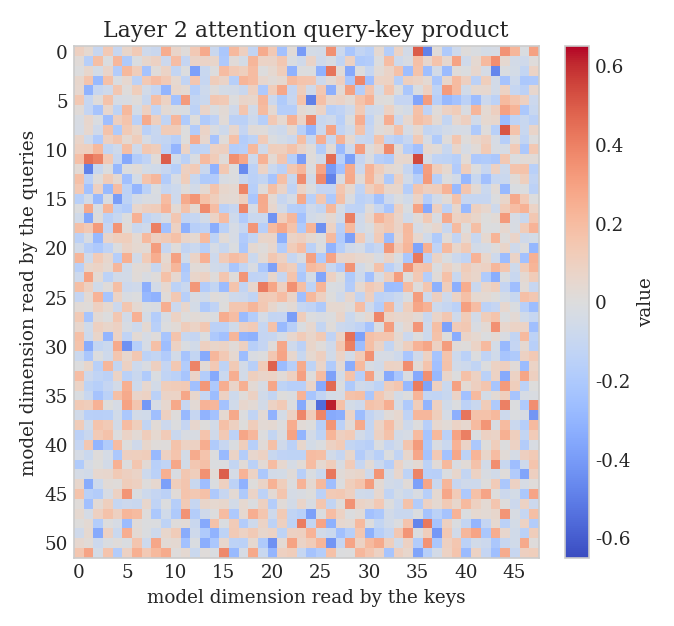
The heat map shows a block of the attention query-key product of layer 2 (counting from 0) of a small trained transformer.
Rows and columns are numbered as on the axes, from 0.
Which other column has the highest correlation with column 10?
24
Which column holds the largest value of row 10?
32
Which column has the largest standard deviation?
26
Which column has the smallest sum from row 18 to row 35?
14
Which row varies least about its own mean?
46
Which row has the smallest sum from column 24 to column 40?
47
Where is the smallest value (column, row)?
25, 36
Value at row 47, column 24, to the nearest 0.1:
-0.4
